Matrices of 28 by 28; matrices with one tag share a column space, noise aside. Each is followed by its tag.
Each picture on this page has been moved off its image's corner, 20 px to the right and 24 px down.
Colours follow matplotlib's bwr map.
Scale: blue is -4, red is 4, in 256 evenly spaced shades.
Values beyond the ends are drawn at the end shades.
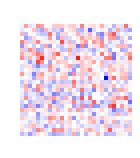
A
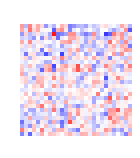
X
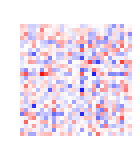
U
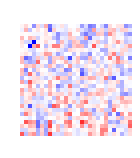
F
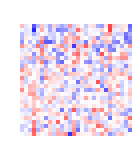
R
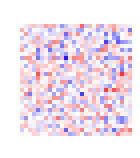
A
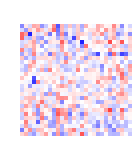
X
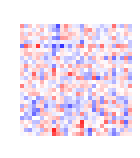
F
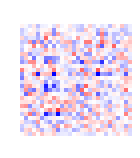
U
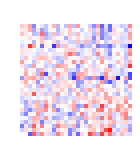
F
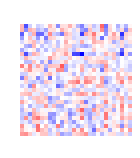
X
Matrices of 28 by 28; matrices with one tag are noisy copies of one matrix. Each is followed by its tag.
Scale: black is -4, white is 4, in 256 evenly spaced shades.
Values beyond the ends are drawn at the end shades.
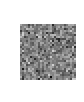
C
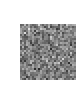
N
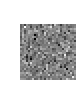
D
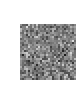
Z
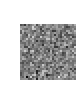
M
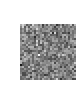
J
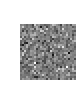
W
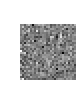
N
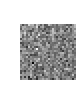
Z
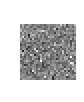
W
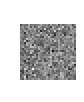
M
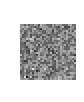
M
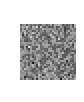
Z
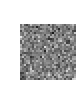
C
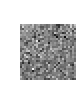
J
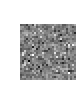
W
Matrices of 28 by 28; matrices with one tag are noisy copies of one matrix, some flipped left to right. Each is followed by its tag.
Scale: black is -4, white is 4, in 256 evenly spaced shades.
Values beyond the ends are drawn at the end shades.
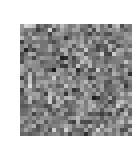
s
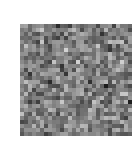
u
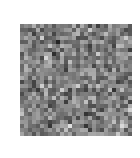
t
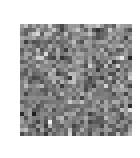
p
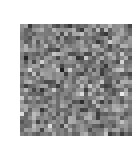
u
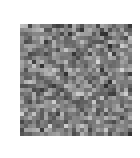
u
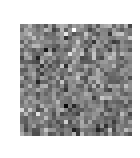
p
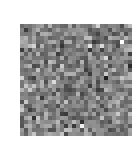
t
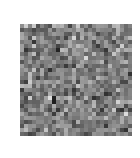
s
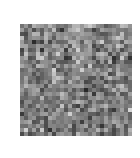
p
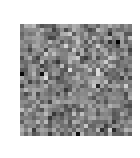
p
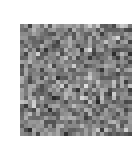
s
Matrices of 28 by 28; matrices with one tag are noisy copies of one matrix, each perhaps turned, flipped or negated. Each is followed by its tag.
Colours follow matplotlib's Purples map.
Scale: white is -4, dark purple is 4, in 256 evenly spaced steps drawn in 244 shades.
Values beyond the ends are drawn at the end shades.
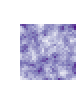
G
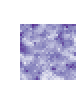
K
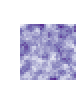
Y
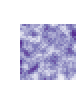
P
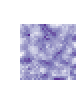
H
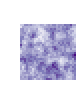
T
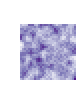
Y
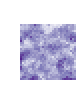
K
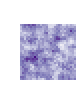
T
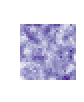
P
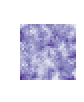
G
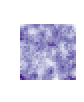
G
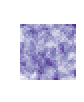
G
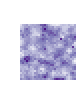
H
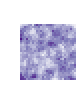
G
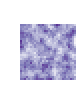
H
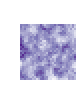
K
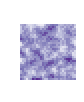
H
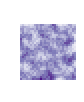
K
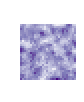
H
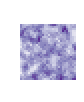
P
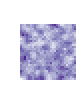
Y
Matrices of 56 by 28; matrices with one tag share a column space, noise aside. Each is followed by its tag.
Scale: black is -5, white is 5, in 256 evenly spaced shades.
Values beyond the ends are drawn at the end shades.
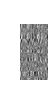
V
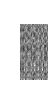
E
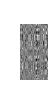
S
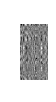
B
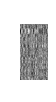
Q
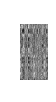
Q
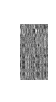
Q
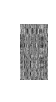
Q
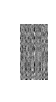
E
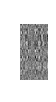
S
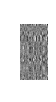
B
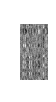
Q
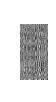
E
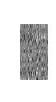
V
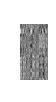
Q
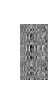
E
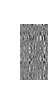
B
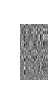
S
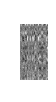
B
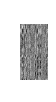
Q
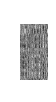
Q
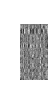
Q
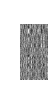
Q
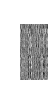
Q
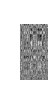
S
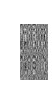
S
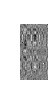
S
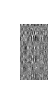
B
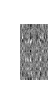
V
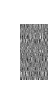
V
